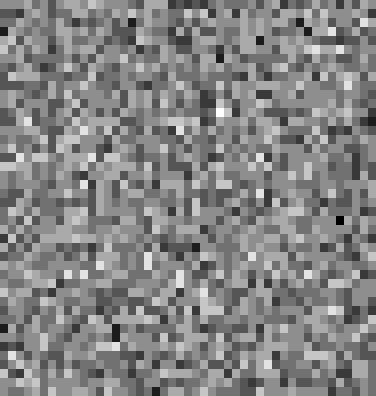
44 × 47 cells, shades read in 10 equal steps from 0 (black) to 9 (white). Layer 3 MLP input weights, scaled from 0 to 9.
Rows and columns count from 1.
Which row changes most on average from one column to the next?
35
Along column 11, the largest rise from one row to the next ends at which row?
21
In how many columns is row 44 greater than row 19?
16
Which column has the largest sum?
9
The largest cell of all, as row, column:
13, 28
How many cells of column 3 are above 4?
28
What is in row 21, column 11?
8
